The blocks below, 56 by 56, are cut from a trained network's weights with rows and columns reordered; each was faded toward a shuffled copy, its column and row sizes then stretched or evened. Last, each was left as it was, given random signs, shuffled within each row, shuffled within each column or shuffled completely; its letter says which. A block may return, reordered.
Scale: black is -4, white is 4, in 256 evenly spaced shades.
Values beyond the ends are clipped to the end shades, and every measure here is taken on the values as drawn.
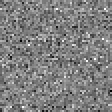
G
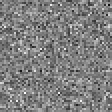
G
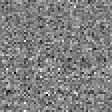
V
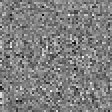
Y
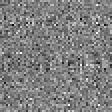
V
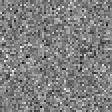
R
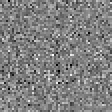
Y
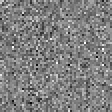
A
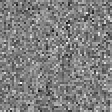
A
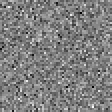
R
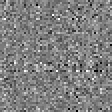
V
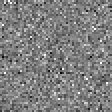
R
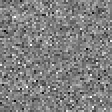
R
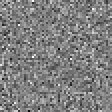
A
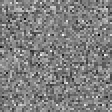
G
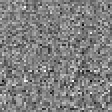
V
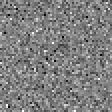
R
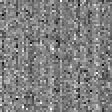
A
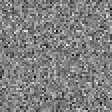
G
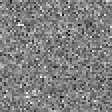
G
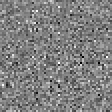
Y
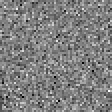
R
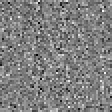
A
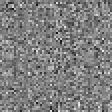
V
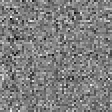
Y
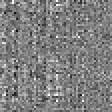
V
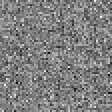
A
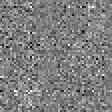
Y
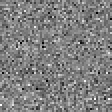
G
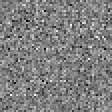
G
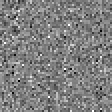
A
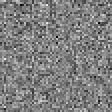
V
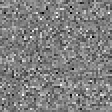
G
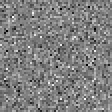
A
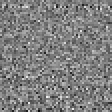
G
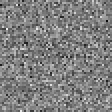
G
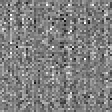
V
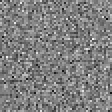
R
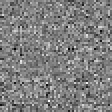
V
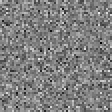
Y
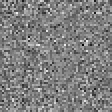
Y
